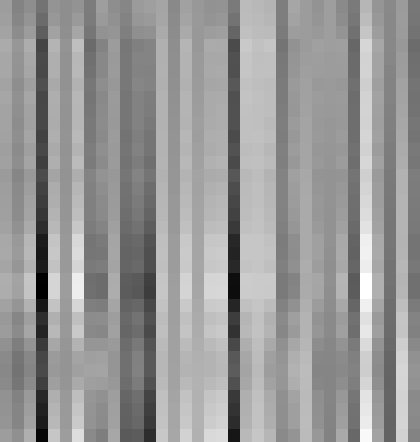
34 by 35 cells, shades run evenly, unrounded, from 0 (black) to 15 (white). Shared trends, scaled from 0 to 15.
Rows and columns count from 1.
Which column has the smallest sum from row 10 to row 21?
4
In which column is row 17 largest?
31
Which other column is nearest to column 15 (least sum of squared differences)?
6
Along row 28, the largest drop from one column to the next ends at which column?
20
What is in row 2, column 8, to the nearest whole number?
7
